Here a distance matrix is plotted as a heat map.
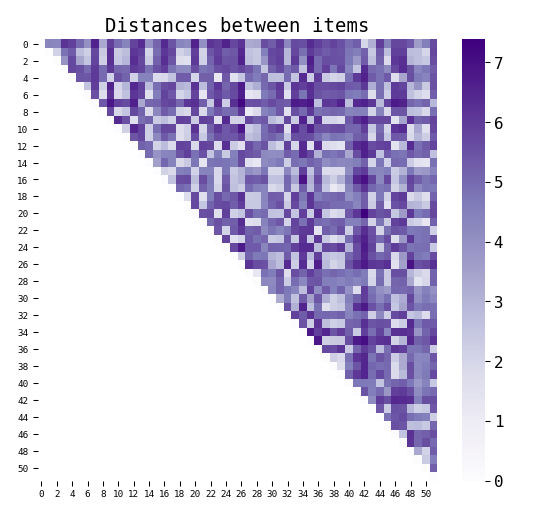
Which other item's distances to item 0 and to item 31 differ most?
42
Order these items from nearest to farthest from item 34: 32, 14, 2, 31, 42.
2, 14, 32, 42, 31
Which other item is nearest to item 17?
38
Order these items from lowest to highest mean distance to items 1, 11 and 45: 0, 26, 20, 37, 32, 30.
32, 0, 37, 30, 20, 26
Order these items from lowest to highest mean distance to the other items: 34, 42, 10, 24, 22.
10, 22, 24, 34, 42
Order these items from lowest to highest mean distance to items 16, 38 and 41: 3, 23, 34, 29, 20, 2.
23, 20, 29, 3, 34, 2
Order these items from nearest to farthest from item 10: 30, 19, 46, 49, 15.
19, 49, 15, 30, 46
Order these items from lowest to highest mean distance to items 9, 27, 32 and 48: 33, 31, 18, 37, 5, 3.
18, 5, 37, 31, 33, 3
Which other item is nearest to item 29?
41
